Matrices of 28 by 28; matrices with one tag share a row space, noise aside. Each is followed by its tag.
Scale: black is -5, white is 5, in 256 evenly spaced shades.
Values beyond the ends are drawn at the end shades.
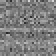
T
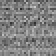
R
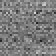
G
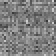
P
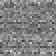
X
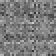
T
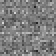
X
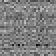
R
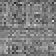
P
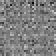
T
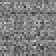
R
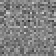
T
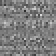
R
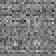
P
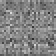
T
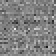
P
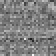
T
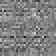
R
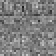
X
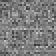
P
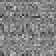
X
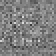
X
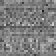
T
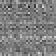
G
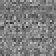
X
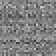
G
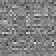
P
